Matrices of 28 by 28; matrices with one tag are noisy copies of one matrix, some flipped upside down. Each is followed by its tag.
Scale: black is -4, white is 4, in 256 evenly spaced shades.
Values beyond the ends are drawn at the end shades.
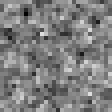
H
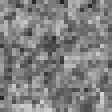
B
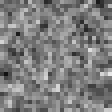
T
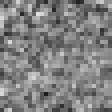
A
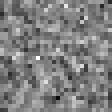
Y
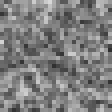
B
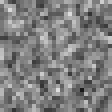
T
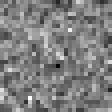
A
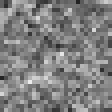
A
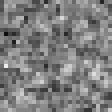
H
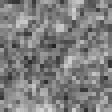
B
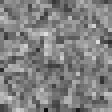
A
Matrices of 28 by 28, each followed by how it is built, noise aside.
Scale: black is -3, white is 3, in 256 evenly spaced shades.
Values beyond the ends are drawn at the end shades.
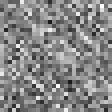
Toeplitz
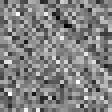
Toeplitz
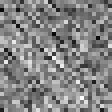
Toeplitz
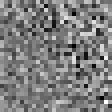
upper triangular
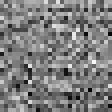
blocks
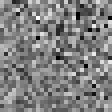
upper triangular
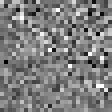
upper triangular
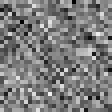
Toeplitz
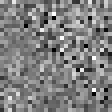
upper triangular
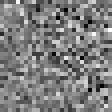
upper triangular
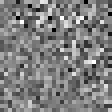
upper triangular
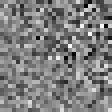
upper triangular
